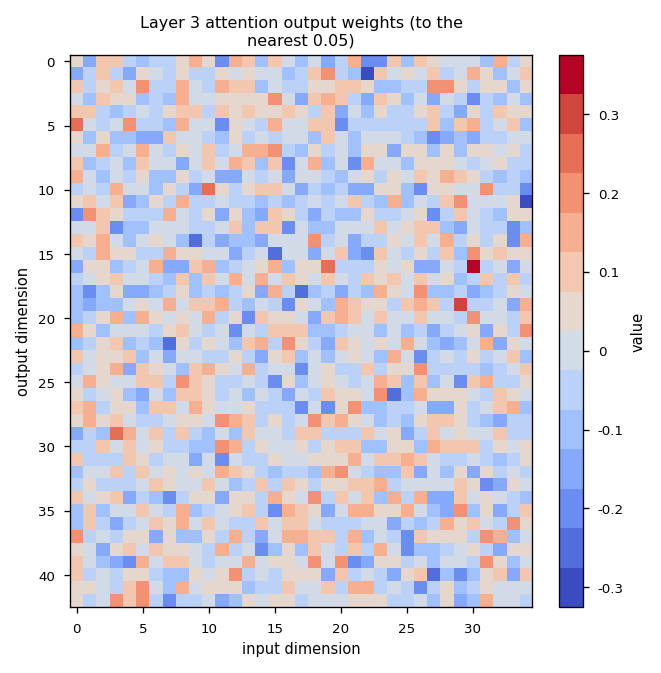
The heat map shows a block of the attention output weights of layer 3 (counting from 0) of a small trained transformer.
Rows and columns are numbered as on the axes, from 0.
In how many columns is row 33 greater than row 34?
20
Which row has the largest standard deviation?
16
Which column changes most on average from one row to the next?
11
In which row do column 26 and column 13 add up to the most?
24
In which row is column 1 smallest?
18
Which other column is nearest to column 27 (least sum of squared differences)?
28
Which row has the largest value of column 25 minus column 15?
35
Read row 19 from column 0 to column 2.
-0.1 -0.15 -0.1
